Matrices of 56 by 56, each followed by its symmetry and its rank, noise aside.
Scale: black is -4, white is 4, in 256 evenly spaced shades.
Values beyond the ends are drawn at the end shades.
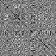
symmetric, rank seven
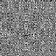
no symmetry, rank eight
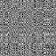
no symmetry, rank seven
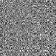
no symmetry, rank eight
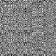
no symmetry, rank six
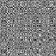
antisymmetric, rank six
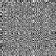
no symmetry, rank six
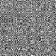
no symmetry, rank seven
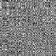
antisymmetric, rank six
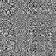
no symmetry, rank six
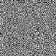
antisymmetric, rank six
